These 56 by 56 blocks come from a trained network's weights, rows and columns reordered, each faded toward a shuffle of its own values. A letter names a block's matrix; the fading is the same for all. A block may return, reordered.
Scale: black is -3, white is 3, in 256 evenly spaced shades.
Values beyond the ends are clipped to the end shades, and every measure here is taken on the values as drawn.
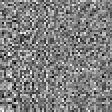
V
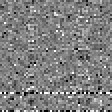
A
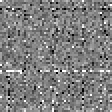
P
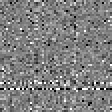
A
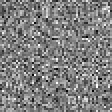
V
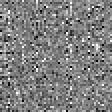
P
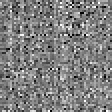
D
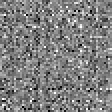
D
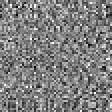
V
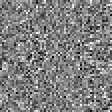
V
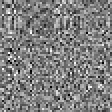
V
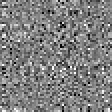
A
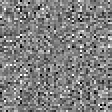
A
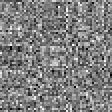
V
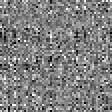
A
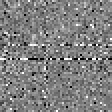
A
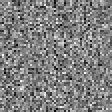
V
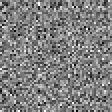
V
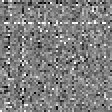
P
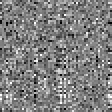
A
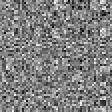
V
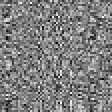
V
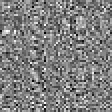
V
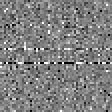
A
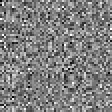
V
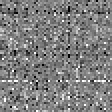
P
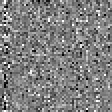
P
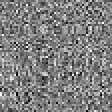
V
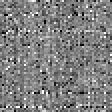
D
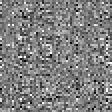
A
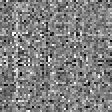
D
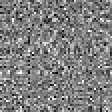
A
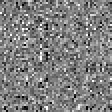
A
